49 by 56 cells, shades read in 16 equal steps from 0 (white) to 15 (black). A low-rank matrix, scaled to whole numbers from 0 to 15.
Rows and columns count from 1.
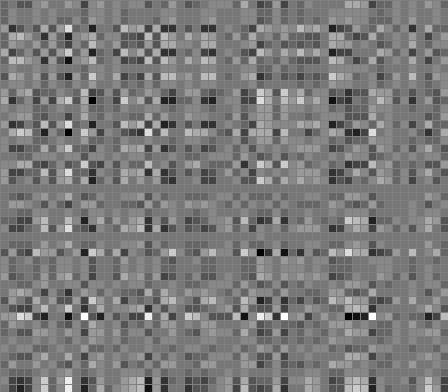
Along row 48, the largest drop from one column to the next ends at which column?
20
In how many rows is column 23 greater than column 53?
10
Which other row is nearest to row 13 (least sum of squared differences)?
7
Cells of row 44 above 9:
1
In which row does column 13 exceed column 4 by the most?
40
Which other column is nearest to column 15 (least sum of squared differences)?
5
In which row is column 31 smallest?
32
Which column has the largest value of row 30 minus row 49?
9
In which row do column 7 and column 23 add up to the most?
13
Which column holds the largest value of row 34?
12
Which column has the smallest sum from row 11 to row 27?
33
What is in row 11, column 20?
9
